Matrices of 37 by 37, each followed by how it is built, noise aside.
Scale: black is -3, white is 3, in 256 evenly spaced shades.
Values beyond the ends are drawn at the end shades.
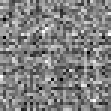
blocks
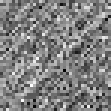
Hankel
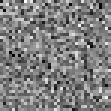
noise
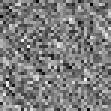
Toeplitz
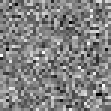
noise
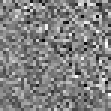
upper triangular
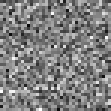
noise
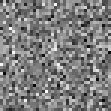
noise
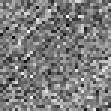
Hankel
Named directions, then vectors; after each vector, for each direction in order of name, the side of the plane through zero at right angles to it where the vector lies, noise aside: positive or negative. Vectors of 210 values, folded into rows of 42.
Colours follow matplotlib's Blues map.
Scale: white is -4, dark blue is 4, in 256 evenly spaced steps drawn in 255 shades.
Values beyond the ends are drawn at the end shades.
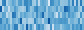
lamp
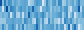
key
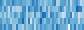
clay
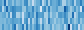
negative, positive, positive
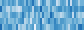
positive, negative, positive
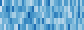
negative, positive, negative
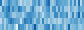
negative, positive, negative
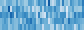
negative, negative, negative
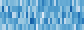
negative, negative, negative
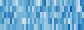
negative, negative, positive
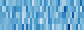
negative, positive, positive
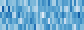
negative, negative, negative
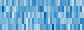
positive, negative, negative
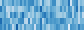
positive, negative, positive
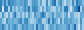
positive, positive, positive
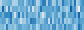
negative, negative, negative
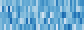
negative, negative, negative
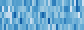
positive, positive, positive
